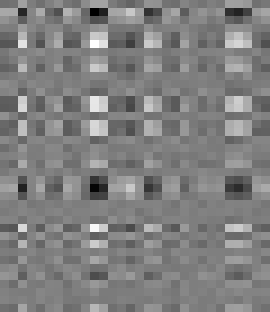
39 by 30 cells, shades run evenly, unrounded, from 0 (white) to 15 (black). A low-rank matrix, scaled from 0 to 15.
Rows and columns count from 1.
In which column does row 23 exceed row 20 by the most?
11
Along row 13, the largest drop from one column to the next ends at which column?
3
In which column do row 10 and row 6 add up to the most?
15
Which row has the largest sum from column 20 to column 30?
2
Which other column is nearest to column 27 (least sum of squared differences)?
12
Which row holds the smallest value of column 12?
6
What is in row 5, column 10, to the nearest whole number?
7
